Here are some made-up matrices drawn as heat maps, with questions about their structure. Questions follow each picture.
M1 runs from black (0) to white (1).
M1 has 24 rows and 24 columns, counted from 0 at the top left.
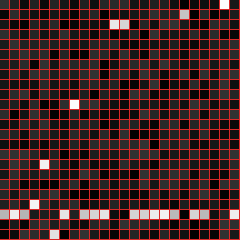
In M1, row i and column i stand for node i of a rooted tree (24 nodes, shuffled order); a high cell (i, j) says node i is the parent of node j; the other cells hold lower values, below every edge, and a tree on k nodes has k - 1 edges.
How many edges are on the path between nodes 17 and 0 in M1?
2
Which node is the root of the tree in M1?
21
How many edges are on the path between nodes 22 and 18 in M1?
4
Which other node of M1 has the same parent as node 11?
12
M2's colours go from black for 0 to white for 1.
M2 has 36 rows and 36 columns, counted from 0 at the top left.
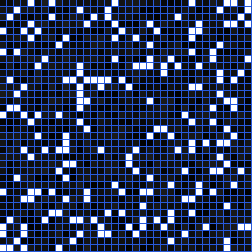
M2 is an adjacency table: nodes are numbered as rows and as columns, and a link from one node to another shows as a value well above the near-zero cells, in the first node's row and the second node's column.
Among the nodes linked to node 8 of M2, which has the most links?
node 21
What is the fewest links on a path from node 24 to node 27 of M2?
2
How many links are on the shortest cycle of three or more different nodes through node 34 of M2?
4
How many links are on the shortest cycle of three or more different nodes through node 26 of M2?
4
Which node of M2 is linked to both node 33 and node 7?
node 0
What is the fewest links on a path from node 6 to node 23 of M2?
3
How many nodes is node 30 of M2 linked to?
6
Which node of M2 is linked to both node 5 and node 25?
node 9
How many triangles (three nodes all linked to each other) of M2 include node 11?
7
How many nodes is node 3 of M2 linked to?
8
